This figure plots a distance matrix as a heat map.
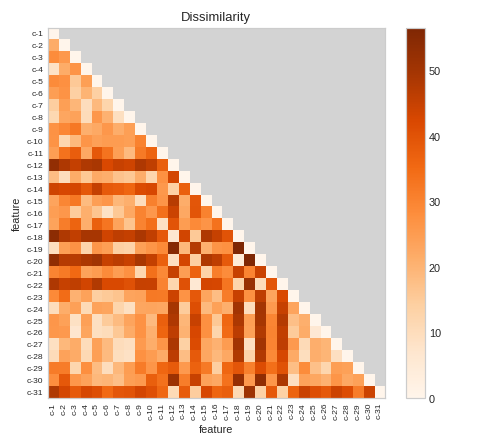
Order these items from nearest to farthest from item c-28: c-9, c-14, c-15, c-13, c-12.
c-13, c-15, c-9, c-14, c-12
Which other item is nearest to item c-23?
c-30
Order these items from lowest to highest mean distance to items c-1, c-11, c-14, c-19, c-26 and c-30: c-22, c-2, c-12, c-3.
c-3, c-2, c-22, c-12
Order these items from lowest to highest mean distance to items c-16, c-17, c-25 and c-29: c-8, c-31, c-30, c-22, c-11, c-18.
c-8, c-30, c-11, c-31, c-22, c-18
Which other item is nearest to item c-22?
c-14
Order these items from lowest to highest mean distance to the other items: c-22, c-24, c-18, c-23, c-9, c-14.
c-24, c-23, c-9, c-14, c-22, c-18
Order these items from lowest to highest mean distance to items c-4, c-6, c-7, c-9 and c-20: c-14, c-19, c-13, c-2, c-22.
c-13, c-19, c-2, c-14, c-22
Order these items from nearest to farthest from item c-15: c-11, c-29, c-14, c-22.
c-11, c-29, c-14, c-22
